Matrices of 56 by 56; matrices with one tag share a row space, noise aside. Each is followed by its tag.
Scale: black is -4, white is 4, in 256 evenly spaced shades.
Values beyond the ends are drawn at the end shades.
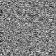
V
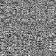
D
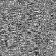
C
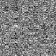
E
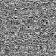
E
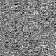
E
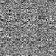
D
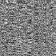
C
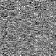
C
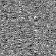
C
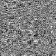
C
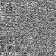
D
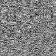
C
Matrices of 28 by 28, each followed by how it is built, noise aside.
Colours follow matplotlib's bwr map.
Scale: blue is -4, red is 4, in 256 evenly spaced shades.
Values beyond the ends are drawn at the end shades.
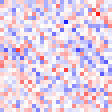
Toeplitz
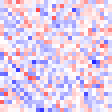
Toeplitz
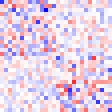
block diagonal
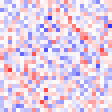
Toeplitz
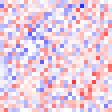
Hankel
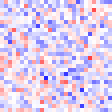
Toeplitz
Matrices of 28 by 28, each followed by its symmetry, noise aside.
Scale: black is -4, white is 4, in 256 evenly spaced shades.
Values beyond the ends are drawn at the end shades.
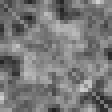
symmetric.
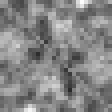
same after a half turn.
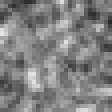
no symmetry.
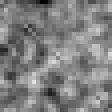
no symmetry.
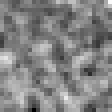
no symmetry.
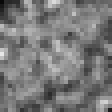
symmetric.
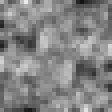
same after a half turn.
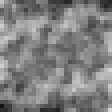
same after a half turn.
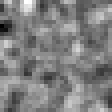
antisymmetric.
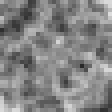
symmetric.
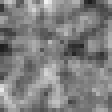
antisymmetric.
